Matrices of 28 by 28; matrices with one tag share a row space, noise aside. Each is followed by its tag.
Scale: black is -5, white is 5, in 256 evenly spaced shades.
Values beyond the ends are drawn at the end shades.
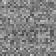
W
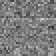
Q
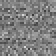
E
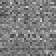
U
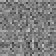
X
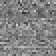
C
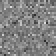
E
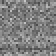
E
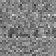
C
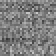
X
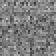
W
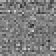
W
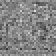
C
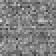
C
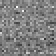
Q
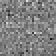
X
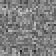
C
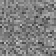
Q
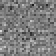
W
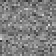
C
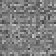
U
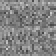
X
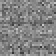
U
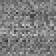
W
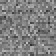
W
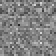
U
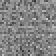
C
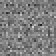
X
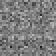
U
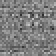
X
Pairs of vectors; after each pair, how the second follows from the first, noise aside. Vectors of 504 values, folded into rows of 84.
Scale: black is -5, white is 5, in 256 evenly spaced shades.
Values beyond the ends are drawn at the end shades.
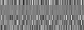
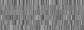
shrunk.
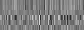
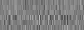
shrunk.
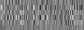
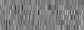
reversed, partly zeroed.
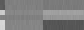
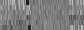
wrapped around, negated, partly zeroed.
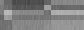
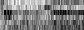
negated, scaled up.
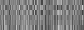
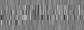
reversed, partly zeroed.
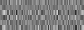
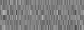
shrunk.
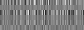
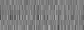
reversed, shrunk.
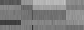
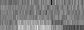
reversed, partly zeroed.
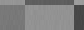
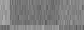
reversed, negated, shrunk.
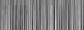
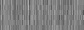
reversed, shrunk.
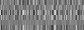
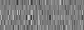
reversed, partly zeroed.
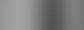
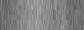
wrapped around, negated, shrunk.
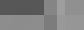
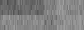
shrunk.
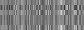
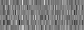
reversed, partly zeroed.
